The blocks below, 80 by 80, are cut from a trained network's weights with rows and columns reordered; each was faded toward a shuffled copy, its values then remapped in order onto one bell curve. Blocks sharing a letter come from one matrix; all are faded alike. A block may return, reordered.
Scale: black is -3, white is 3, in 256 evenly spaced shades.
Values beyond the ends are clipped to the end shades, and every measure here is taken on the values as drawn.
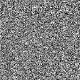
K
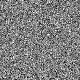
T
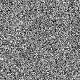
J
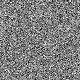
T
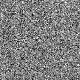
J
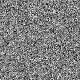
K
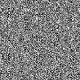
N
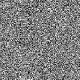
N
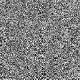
N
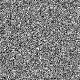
J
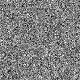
T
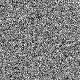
J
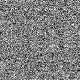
N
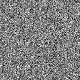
J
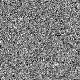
K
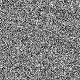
T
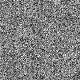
K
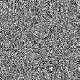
N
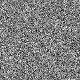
T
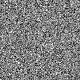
T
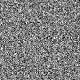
J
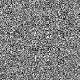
N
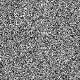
J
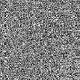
N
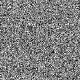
K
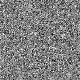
J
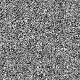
K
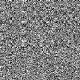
N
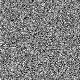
T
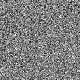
J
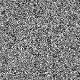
K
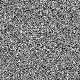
K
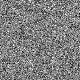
T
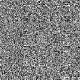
N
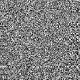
N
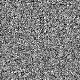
K
